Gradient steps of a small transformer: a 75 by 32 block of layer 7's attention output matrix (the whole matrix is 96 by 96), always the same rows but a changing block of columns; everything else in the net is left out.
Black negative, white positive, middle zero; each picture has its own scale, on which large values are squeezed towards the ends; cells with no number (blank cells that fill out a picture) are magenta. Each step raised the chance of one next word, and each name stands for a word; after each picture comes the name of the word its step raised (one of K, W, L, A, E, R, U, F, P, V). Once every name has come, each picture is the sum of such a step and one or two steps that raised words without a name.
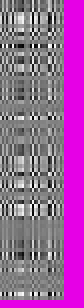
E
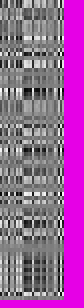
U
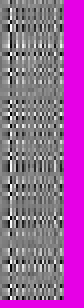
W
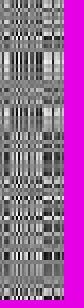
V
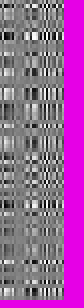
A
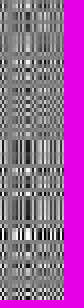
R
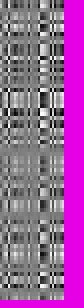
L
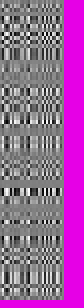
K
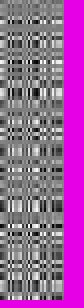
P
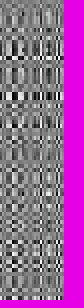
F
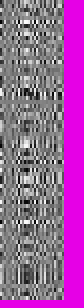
K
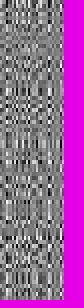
R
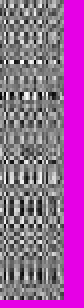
P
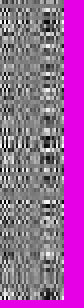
E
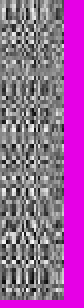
K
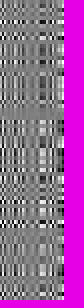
P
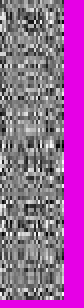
E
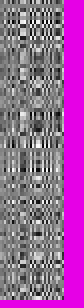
V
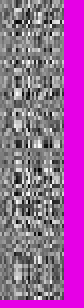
L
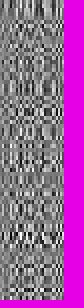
R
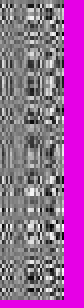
K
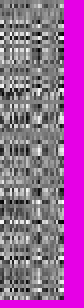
K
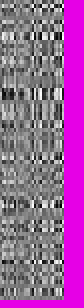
A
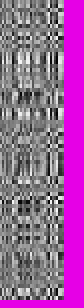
V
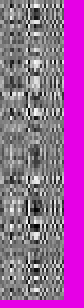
L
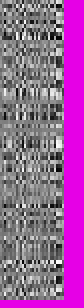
A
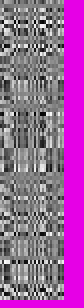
W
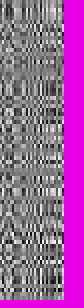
K
